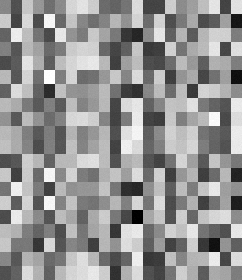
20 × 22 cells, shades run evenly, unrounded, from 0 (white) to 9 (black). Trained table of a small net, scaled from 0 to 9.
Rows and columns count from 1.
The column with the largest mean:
14
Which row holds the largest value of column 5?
7
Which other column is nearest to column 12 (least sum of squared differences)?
18
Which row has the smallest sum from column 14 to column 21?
16
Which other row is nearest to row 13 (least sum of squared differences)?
6
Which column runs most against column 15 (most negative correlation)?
8
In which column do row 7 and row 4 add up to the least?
20
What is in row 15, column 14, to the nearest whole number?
5
